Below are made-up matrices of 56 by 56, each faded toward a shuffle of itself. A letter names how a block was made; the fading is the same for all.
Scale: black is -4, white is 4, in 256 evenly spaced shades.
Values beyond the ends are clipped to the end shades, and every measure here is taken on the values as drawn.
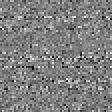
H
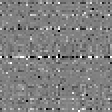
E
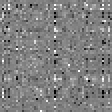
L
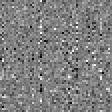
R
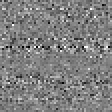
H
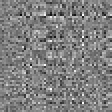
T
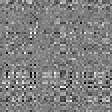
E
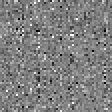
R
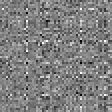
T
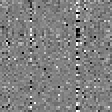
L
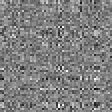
T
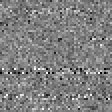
H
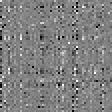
L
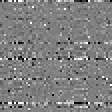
E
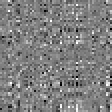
L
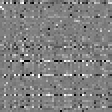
E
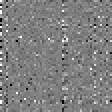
L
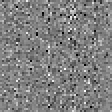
R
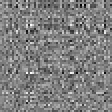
T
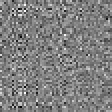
T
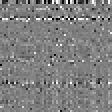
E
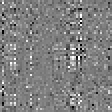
L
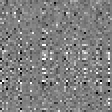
L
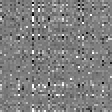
L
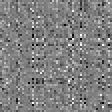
L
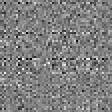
T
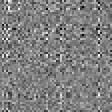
T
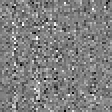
R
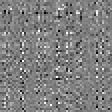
L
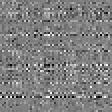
E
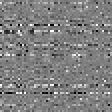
E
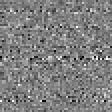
H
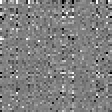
L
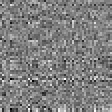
T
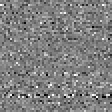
H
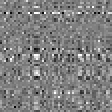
E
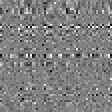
E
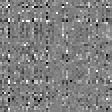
L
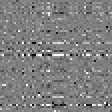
E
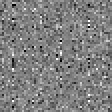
R
